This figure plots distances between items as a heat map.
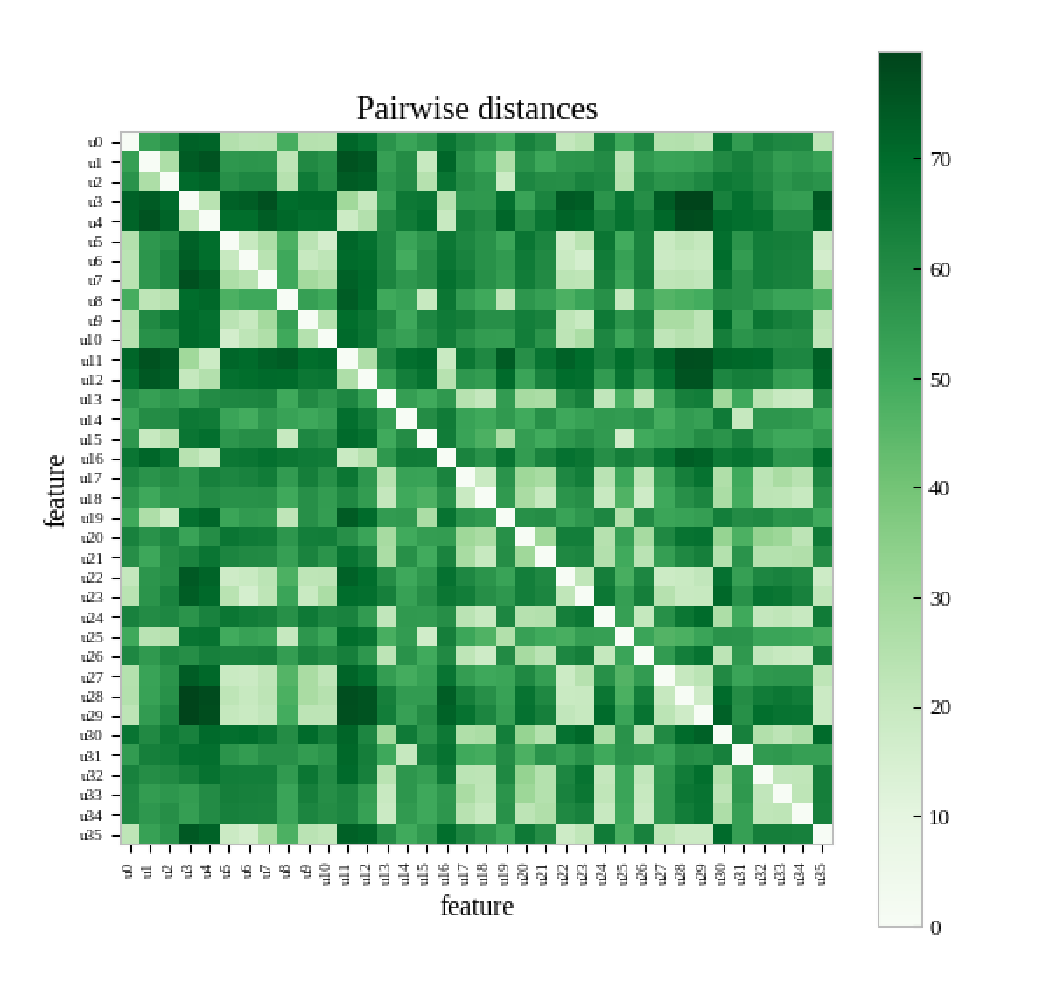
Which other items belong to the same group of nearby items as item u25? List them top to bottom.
u1, u2, u8, u15, u19
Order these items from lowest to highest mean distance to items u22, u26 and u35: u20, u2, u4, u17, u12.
u17, u20, u2, u12, u4
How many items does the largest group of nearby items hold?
12
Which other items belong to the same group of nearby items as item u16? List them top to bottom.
u3, u4, u11, u12
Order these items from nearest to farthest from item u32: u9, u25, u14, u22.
u25, u14, u22, u9
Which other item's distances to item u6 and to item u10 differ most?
u23
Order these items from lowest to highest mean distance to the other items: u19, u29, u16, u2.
u29, u19, u2, u16
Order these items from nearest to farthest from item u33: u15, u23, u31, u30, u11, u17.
u30, u17, u15, u31, u11, u23
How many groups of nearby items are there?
5
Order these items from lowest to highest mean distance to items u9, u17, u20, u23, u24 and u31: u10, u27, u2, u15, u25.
u27, u10, u25, u15, u2
